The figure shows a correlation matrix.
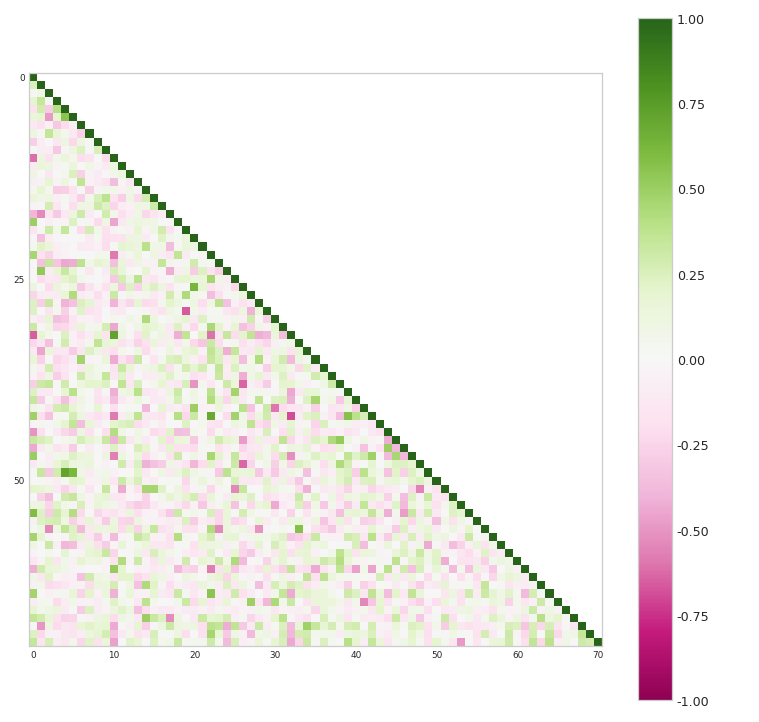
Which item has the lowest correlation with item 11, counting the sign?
51
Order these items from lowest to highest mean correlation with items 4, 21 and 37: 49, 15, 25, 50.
15, 50, 25, 49
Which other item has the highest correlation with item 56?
33
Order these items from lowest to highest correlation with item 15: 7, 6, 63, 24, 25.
6, 25, 24, 7, 63
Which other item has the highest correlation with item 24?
1
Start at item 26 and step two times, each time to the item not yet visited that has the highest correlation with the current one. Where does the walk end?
41
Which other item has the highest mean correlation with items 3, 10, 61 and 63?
32
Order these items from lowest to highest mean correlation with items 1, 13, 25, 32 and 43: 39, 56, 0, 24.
0, 56, 39, 24
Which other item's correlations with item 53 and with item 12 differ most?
70
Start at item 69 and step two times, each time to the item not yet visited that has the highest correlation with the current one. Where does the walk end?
42
